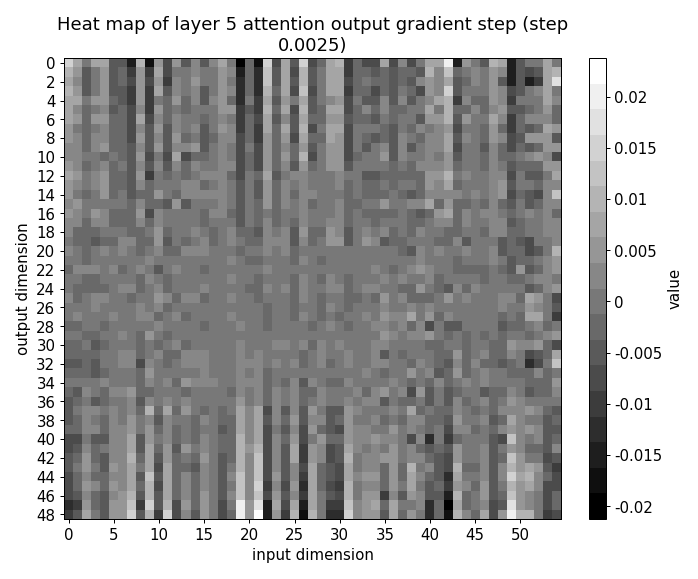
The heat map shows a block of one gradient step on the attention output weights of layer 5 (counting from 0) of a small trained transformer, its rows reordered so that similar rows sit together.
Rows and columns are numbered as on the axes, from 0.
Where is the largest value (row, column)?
48, 21
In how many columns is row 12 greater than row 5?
23
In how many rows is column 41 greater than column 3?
17
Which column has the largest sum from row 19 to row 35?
54
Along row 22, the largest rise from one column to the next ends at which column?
50
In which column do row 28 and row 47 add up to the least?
42
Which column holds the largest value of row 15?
40
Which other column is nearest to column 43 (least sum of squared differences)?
27
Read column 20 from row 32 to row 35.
0.0025 0 0.0025 0
